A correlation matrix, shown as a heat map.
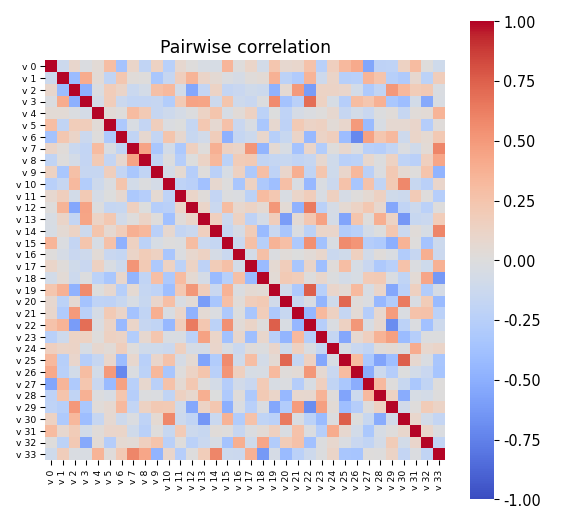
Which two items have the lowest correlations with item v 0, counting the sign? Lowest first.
v 27, v 6
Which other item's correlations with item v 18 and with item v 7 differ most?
v 33
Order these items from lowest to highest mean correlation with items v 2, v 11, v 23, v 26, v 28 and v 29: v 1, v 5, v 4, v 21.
v 1, v 4, v 5, v 21
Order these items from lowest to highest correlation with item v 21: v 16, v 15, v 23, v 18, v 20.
v 15, v 20, v 16, v 18, v 23
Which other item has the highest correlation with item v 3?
v 22
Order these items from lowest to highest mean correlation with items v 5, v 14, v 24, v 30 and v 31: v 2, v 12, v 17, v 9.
v 12, v 9, v 17, v 2
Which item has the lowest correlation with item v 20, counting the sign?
v 13
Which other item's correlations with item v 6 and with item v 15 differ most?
v 26
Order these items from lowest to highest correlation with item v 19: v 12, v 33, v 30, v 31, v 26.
v 30, v 33, v 31, v 26, v 12
